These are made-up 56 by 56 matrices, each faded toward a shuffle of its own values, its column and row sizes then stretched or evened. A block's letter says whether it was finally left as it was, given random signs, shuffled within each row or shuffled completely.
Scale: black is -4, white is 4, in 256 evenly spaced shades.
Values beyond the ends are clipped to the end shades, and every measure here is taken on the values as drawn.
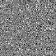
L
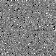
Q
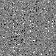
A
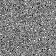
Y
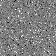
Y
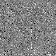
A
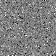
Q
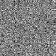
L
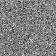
Y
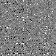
A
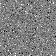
Y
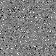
Q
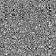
L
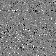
Q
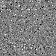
Q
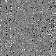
A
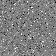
Y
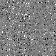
A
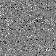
Q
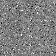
Q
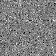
Q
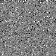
Q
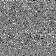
Q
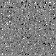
L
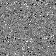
Q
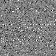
Q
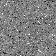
Y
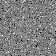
Y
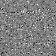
Q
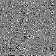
A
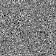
A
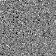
A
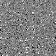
A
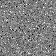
Y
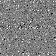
Q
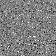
Q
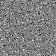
Q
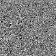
A
